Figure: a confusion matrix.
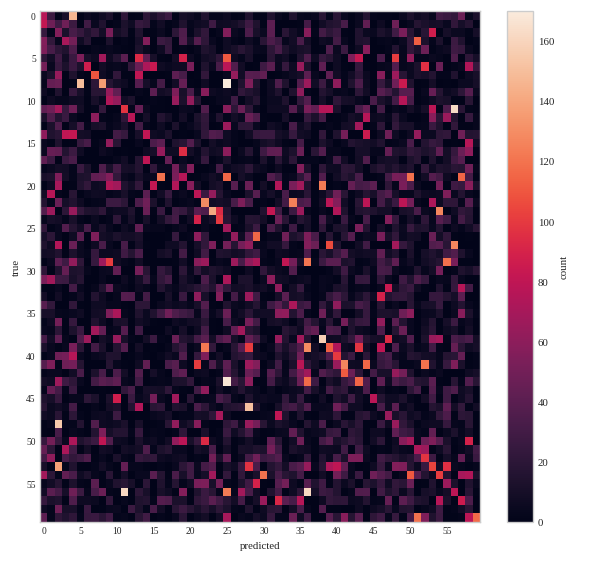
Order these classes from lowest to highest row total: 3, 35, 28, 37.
28, 37, 3, 35
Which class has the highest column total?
25
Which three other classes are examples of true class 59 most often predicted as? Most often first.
51, 58, 25
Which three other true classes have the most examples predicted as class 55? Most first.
29, 53, 12
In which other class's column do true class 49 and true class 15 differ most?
58
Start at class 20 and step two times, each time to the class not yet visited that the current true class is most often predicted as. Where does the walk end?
47
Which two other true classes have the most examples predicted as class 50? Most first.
19, 54
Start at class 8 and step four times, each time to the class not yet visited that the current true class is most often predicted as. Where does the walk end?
46
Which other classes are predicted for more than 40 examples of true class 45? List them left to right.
10, 15, 18
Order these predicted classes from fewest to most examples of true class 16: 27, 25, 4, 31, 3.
27, 3, 4, 31, 25
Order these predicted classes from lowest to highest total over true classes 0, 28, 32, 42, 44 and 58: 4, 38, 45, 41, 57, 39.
45, 39, 38, 57, 41, 4
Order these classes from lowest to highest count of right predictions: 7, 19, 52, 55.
55, 19, 52, 7
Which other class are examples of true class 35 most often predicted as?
10
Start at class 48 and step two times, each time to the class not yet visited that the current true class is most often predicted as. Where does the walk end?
53
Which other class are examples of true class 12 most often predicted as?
44
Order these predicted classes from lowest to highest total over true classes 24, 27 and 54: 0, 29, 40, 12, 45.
12, 29, 45, 40, 0
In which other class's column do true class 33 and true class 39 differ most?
36
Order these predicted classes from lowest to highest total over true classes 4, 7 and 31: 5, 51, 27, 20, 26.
20, 5, 27, 51, 26
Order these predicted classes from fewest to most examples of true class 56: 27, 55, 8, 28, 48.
55, 48, 28, 8, 27
